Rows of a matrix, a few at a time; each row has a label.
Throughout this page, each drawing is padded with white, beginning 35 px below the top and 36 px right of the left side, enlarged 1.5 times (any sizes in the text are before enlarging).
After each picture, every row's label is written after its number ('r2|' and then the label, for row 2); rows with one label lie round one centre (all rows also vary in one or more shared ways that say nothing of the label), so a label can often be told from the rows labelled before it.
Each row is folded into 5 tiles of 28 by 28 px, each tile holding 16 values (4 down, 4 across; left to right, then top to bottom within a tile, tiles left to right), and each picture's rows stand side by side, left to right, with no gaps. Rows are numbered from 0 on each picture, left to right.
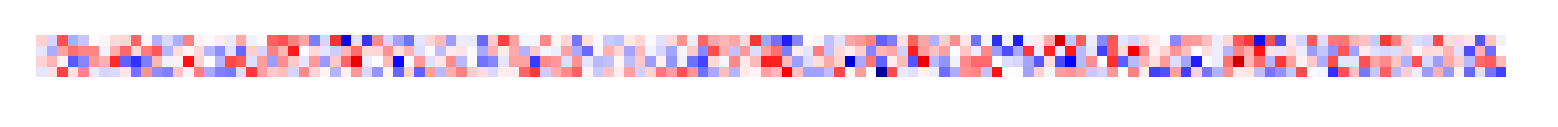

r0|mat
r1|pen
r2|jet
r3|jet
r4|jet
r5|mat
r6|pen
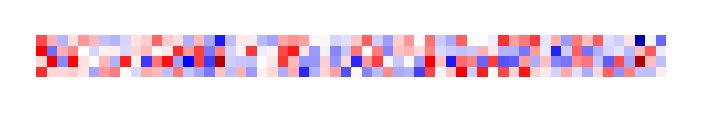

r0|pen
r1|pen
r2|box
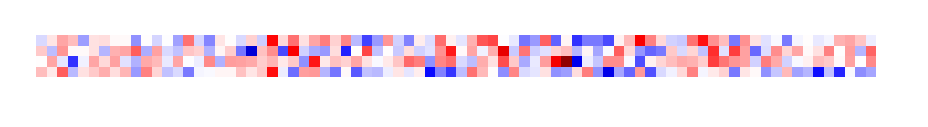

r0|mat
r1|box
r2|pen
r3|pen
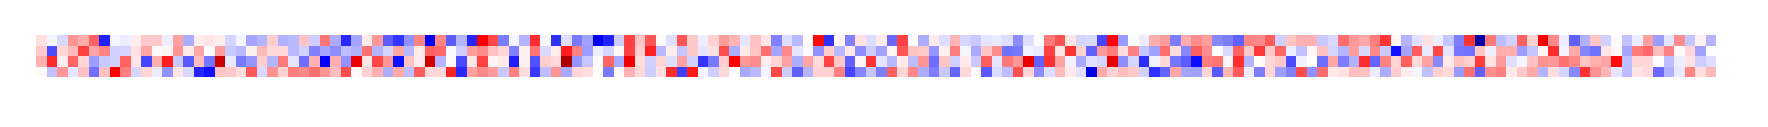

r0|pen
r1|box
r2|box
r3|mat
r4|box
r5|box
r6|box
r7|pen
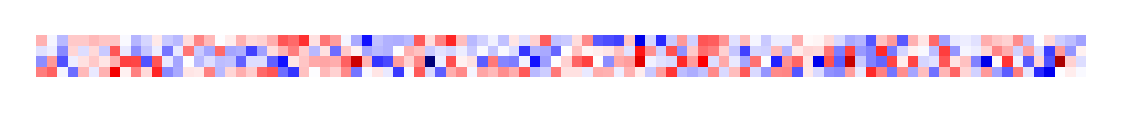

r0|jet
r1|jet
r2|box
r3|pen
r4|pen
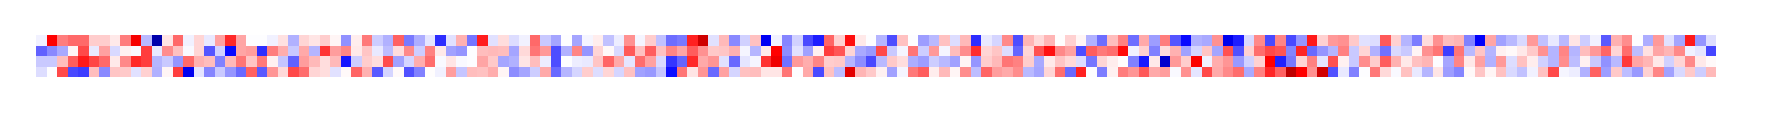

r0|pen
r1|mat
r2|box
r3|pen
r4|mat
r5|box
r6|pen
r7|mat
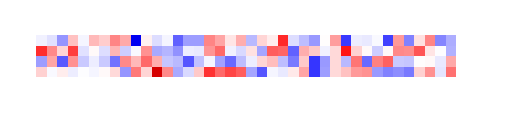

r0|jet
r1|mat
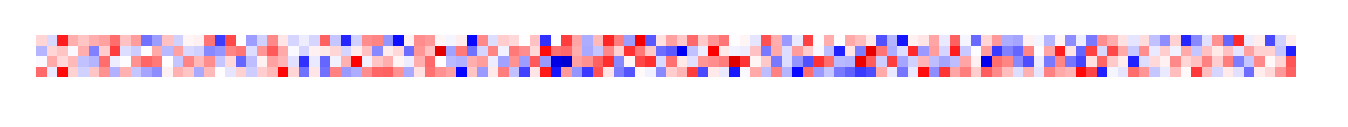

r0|box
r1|box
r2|mat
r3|pen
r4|jet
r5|mat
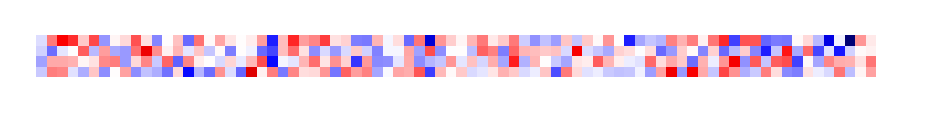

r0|pen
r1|jet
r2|mat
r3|box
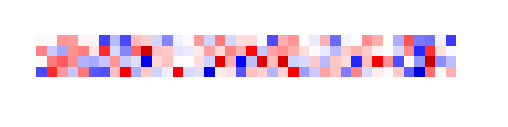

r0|pen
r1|pen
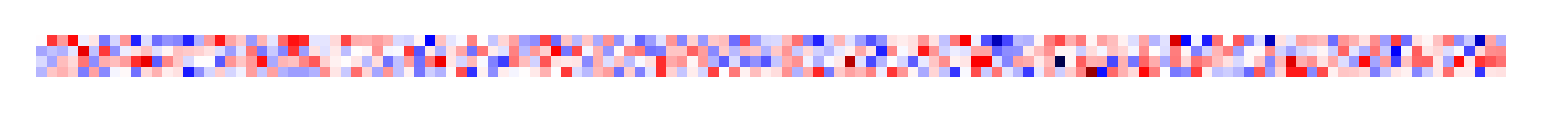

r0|pen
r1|pen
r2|mat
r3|box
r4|jet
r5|mat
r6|box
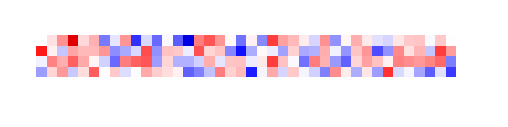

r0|pen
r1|box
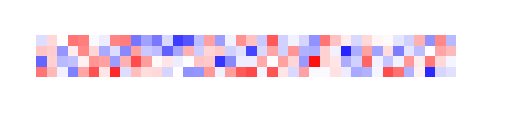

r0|jet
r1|box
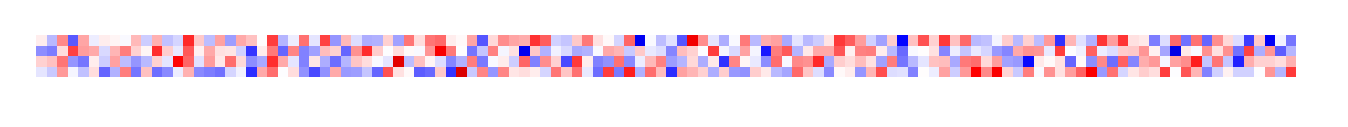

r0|mat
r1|box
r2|jet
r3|box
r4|jet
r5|pen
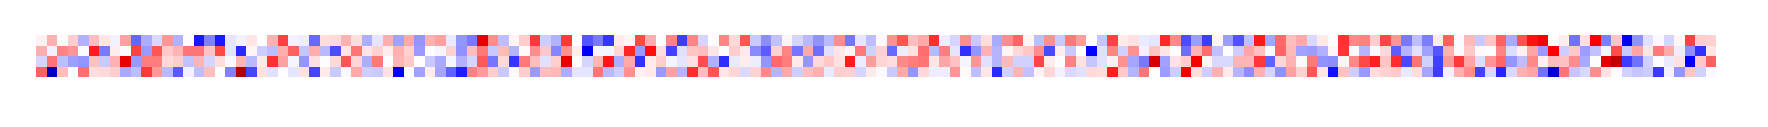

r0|mat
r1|pen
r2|box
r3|box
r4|pen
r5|box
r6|jet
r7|pen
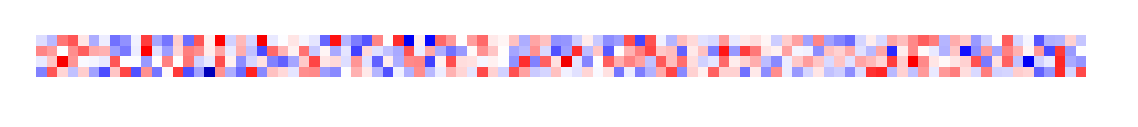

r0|pen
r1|mat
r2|box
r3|mat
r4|pen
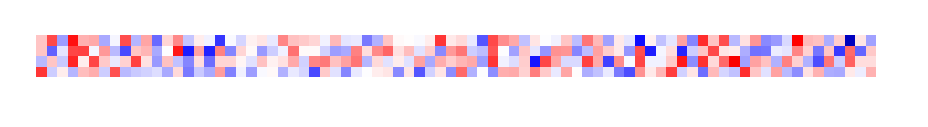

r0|pen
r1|pen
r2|pen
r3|pen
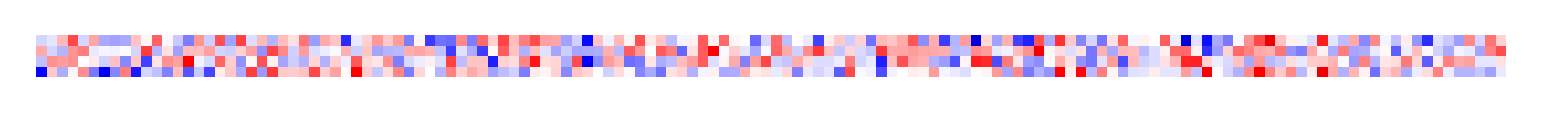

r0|pen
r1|mat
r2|jet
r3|pen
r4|pen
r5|jet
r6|box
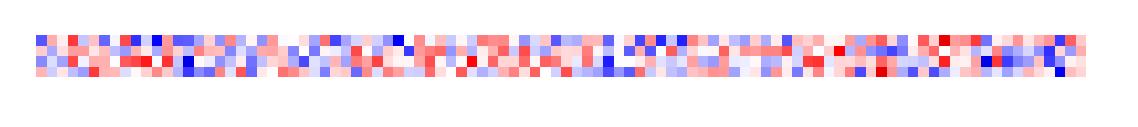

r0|pen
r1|box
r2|pen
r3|mat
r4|jet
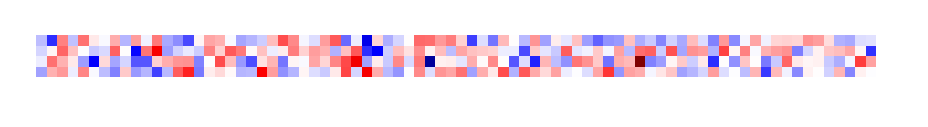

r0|box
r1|jet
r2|box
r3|mat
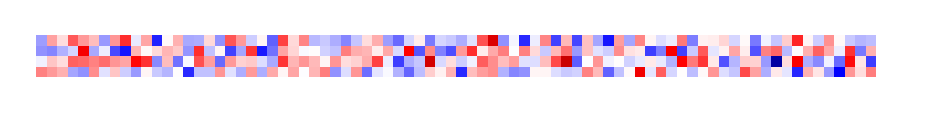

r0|pen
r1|pen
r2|pen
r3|pen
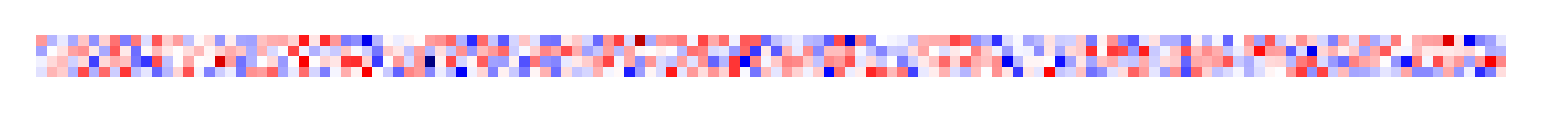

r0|box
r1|jet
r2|mat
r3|box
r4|jet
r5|mat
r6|mat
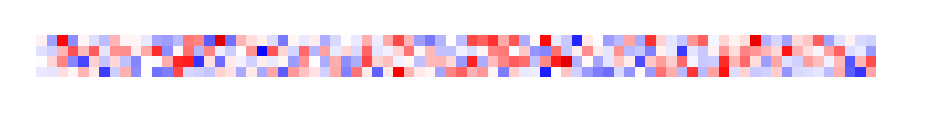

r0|mat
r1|mat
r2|pen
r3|mat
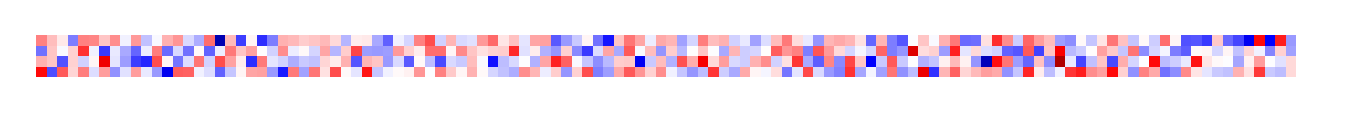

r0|box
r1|jet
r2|jet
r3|pen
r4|jet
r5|box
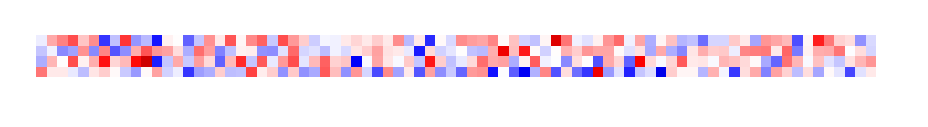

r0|pen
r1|pen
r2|pen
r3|mat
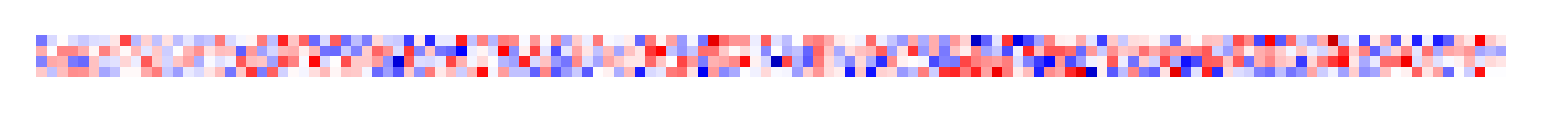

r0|mat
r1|pen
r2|box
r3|jet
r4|jet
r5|mat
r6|pen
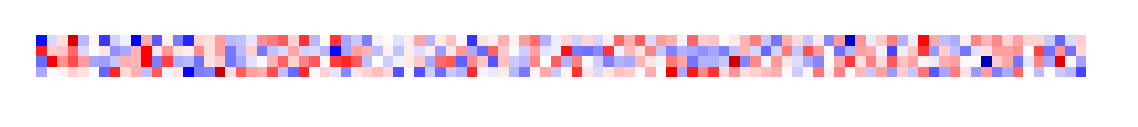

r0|pen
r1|pen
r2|jet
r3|box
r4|pen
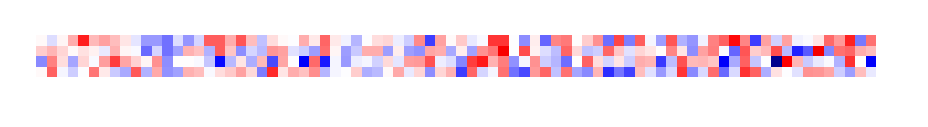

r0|jet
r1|box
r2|pen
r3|jet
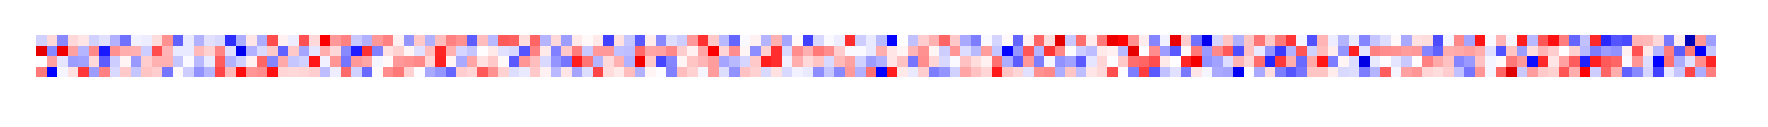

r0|mat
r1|box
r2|box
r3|pen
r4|jet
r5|pen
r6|mat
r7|pen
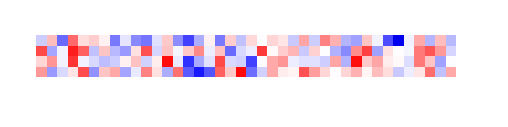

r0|pen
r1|box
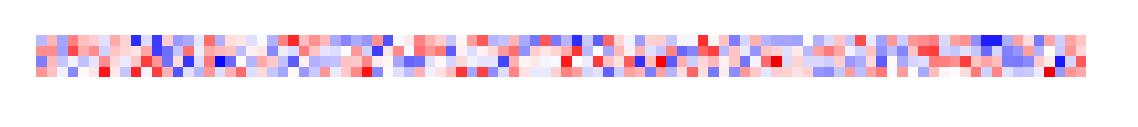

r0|jet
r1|jet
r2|mat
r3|pen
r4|jet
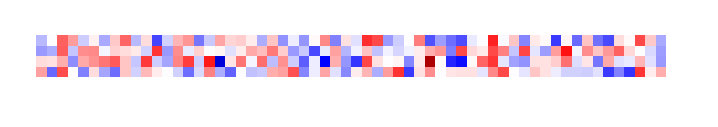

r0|mat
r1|box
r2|pen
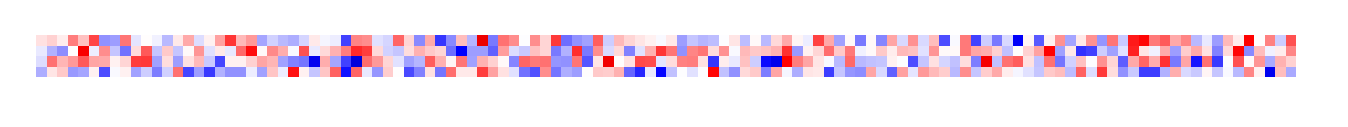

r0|pen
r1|mat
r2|box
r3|mat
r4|mat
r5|jet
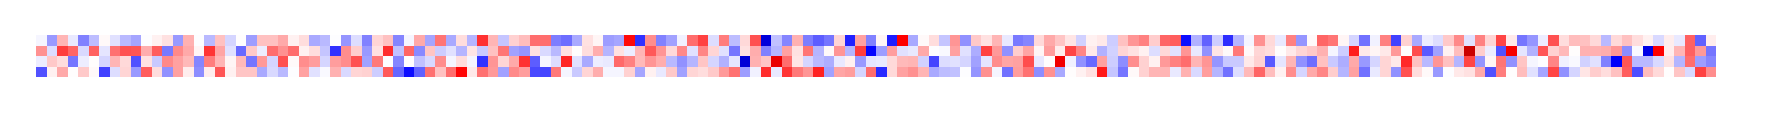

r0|mat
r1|pen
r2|box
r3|box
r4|box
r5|jet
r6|mat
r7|jet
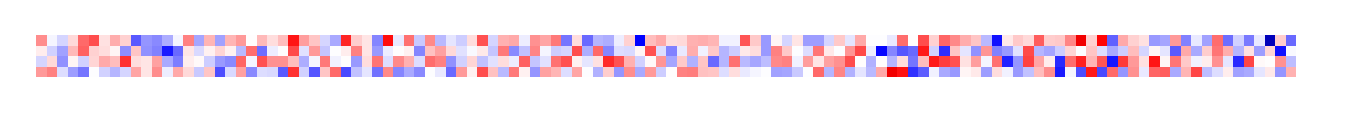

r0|jet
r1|pen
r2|box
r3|box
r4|jet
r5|pen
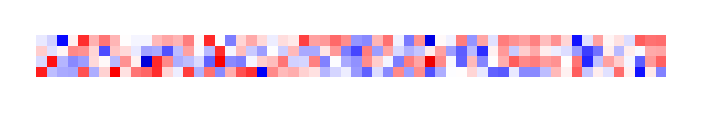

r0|jet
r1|box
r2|jet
